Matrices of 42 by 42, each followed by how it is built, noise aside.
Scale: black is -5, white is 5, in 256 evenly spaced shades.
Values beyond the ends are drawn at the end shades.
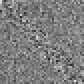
banded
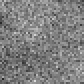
smooth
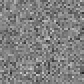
low rank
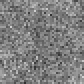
smooth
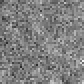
smooth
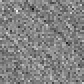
Toeplitz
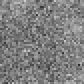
smooth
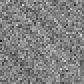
Toeplitz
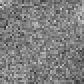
smooth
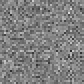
low rank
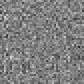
low rank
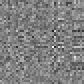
low rank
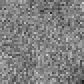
smooth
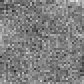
smooth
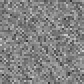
Toeplitz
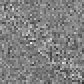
banded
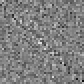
banded
